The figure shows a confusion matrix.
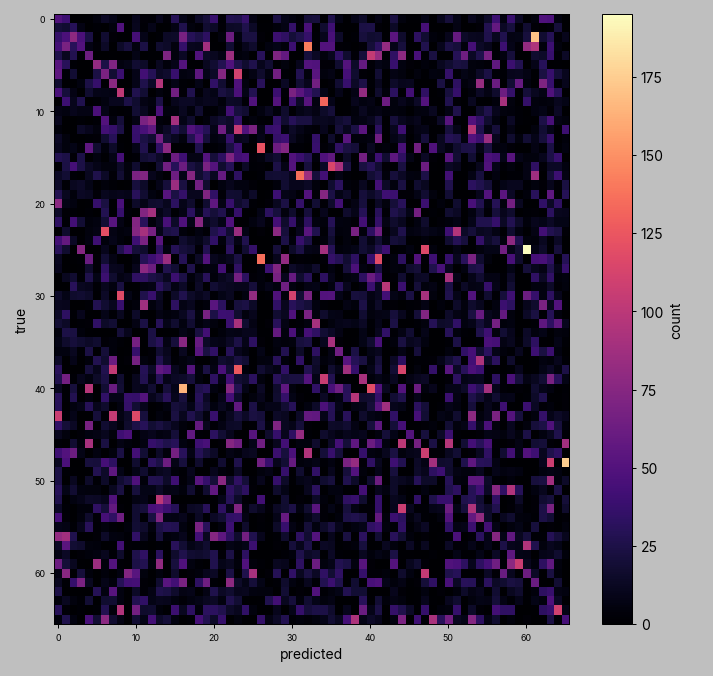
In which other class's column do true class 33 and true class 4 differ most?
40
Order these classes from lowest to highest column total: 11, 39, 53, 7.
7, 39, 11, 53
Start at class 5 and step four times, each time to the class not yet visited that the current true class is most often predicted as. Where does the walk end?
18
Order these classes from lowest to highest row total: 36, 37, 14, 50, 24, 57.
57, 36, 37, 24, 14, 50
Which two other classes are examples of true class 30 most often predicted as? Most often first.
8, 47
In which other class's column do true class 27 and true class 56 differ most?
1
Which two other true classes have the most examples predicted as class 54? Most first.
37, 7
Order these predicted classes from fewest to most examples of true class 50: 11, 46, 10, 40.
11, 40, 46, 10
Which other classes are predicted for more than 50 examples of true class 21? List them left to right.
11, 12, 46
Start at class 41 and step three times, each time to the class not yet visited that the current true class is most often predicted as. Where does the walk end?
6
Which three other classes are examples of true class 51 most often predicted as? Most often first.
58, 56, 20
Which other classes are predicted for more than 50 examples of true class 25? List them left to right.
3, 34, 47, 57, 60
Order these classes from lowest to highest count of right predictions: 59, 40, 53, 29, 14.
29, 14, 53, 59, 40
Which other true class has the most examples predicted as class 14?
26
